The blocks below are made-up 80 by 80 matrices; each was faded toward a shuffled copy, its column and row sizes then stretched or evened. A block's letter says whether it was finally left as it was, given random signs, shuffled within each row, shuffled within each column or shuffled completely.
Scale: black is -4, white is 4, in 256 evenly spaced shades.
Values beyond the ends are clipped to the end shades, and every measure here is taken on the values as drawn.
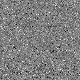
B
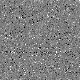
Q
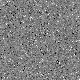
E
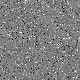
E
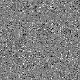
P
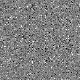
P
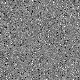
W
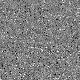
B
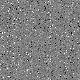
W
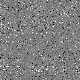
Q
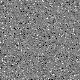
B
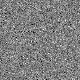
B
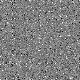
Q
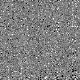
Q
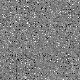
Q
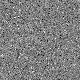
E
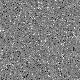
E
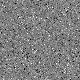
E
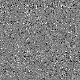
Q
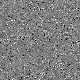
B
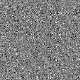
P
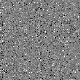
P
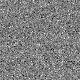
B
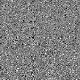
P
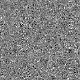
P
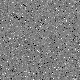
E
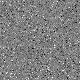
E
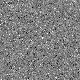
E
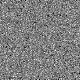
B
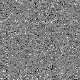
P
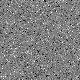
E
